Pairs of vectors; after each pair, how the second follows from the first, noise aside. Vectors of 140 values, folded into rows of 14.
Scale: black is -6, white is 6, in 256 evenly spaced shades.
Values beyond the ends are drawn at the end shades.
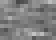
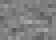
wrapped around, shrunk.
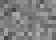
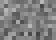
negated.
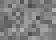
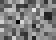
reversed, scaled up.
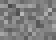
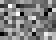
negated, scaled up.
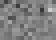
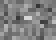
wrapped around.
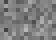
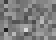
copied.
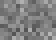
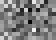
reversed, scaled up.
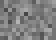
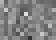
negated.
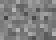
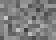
sign-scrambled.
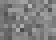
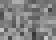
wrapped around.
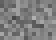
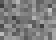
copied.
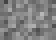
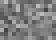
shuffled.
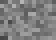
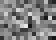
reversed, scaled up.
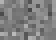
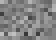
sign-scrambled.
